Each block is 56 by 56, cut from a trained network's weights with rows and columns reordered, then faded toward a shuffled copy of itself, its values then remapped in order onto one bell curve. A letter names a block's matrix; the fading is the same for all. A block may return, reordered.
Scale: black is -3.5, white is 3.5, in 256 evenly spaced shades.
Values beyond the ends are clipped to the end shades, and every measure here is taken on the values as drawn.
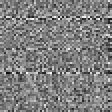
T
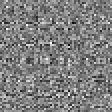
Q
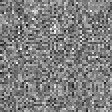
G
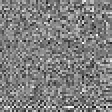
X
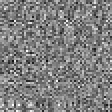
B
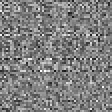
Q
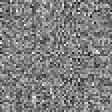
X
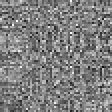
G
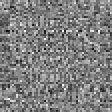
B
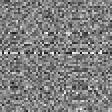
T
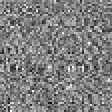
B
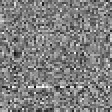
X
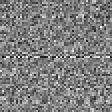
T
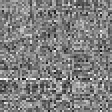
X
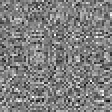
B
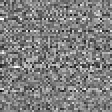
Q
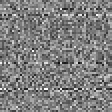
T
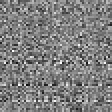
Q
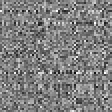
Q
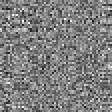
G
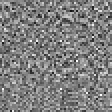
G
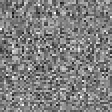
G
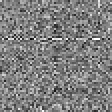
X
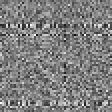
T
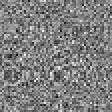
G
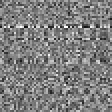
T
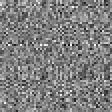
B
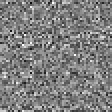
Q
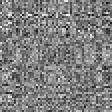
B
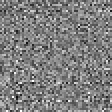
X
